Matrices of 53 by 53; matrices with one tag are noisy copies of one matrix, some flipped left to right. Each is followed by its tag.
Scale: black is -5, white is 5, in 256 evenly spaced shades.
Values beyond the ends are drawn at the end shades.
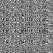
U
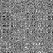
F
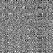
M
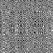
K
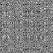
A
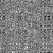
F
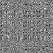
A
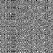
M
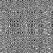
K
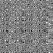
U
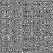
A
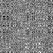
F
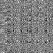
U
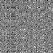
M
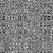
F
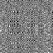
K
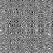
K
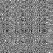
U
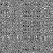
A
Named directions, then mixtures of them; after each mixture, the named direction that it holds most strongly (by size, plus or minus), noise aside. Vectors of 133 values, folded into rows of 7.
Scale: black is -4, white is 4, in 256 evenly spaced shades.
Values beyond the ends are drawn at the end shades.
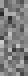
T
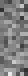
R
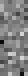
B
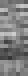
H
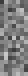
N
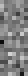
B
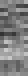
H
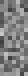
N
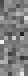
B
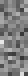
B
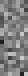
B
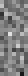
T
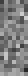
N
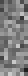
R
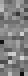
B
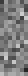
N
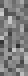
T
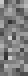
N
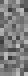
N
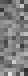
R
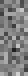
N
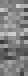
H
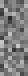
T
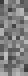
N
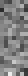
R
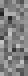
T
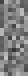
N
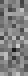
N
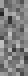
T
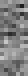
H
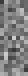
N
